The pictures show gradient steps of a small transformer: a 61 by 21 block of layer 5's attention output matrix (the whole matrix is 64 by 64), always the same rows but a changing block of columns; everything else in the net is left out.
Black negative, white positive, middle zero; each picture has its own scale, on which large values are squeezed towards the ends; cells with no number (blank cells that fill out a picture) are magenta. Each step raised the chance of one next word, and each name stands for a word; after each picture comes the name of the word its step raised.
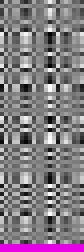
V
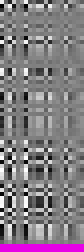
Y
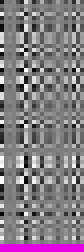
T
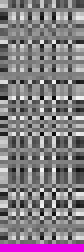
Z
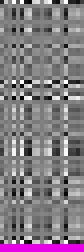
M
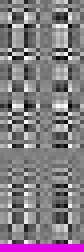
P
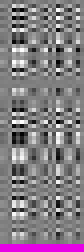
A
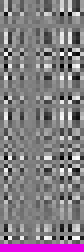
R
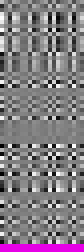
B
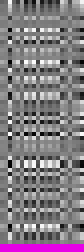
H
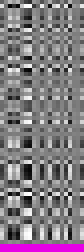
Y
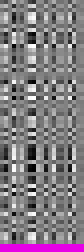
Z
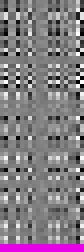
R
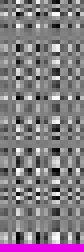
T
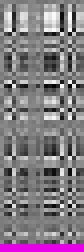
B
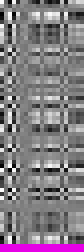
T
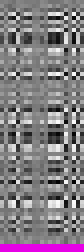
A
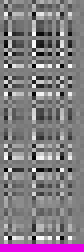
R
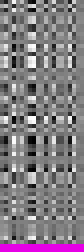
V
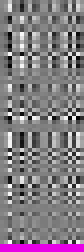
V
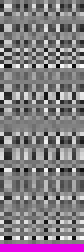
R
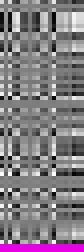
B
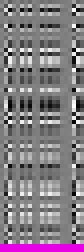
P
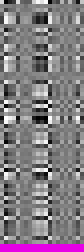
V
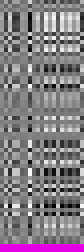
B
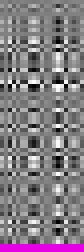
B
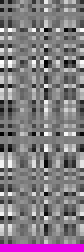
H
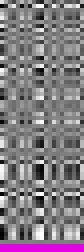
Y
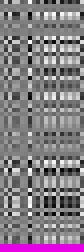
T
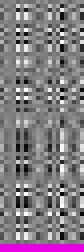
Z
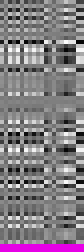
A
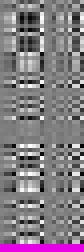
B
